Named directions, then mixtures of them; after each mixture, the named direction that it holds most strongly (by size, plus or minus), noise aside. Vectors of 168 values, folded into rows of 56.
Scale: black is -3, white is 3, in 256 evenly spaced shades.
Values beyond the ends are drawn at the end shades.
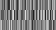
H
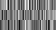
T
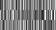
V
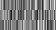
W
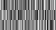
W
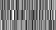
H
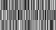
T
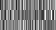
V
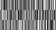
W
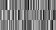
T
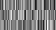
W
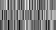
T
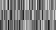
T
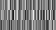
H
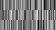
W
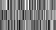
T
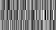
H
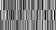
W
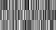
T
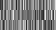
V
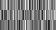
T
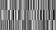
H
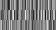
H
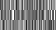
V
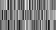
T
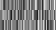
W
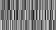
H
